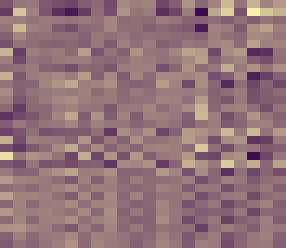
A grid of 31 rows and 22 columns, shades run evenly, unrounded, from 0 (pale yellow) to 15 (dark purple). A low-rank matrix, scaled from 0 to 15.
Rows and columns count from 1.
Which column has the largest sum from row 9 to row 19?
2
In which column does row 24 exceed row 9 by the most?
18
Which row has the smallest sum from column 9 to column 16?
7
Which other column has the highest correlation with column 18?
22
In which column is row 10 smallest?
1
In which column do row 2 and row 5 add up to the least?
20
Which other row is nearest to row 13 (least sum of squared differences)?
12
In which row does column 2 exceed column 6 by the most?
19
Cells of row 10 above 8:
9
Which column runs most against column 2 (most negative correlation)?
16
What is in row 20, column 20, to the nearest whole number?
15
